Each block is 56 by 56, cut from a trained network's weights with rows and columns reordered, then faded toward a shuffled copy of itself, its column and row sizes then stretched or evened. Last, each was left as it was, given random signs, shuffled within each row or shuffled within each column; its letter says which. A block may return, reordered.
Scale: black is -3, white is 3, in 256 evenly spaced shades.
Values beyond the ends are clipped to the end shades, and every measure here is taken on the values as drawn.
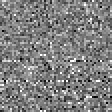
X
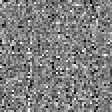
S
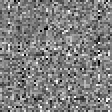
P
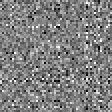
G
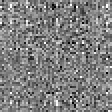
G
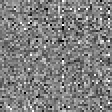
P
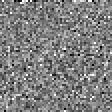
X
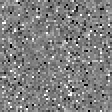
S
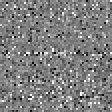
X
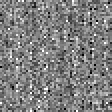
S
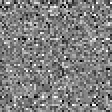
G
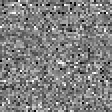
X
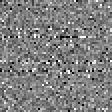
X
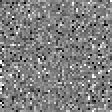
S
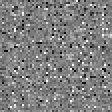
P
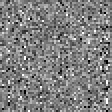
S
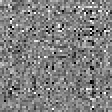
G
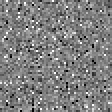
S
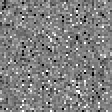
S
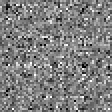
P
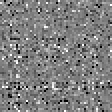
P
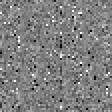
S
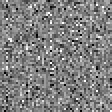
S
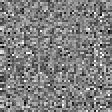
G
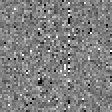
S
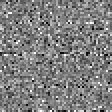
X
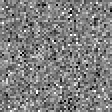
S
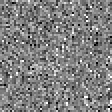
S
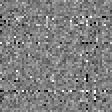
P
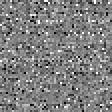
X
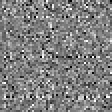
G
